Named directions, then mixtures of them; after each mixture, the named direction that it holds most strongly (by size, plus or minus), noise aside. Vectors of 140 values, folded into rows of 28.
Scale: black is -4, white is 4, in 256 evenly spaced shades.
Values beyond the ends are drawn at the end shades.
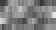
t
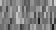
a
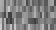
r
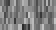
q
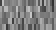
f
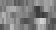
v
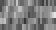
t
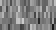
a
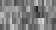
v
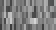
r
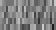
a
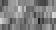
t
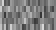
r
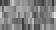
t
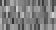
f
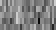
a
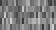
a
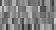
f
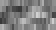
v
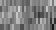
a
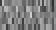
f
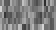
q
